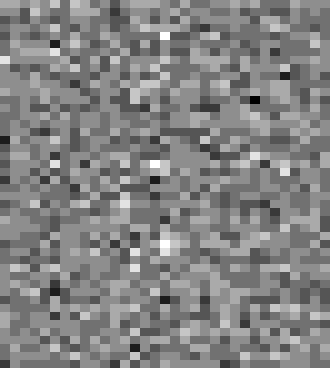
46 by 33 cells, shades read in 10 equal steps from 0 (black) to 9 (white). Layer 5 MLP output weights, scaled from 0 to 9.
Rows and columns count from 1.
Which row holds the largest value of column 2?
34
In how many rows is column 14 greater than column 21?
21
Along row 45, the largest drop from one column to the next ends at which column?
15
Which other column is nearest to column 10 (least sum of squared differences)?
31
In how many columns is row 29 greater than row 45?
9
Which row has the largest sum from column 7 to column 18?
32
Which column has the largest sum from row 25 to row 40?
13
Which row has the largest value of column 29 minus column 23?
22
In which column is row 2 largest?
4
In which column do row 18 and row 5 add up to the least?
1
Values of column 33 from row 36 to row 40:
4 3 3 4 6
